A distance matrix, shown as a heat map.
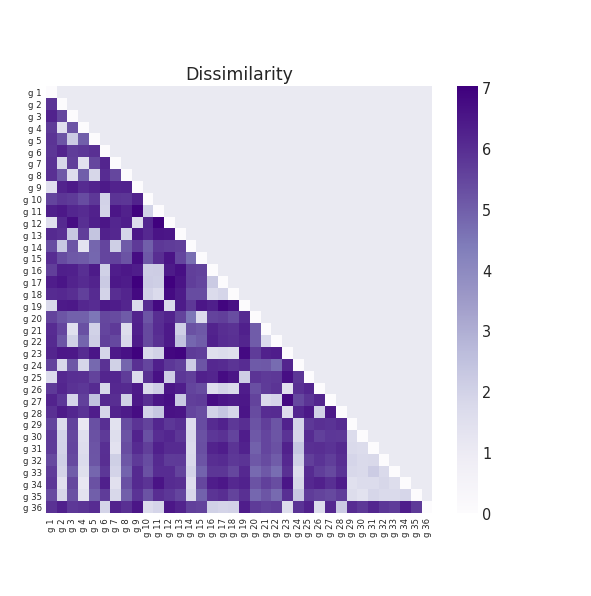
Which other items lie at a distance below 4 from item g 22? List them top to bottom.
g 3, g 5, g 8, g 13, g 21, g 27
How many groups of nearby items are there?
5
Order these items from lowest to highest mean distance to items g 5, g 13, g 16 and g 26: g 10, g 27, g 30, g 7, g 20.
g 10, g 27, g 20, g 30, g 7
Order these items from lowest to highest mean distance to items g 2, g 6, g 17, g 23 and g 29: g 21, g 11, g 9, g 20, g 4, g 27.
g 11, g 4, g 20, g 21, g 27, g 9
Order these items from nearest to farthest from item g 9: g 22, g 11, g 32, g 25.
g 25, g 32, g 22, g 11
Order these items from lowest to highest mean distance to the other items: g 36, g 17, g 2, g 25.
g 2, g 36, g 17, g 25
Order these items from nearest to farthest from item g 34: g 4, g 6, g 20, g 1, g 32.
g 4, g 32, g 20, g 1, g 6
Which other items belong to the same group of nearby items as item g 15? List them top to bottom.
g 20
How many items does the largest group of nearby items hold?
12
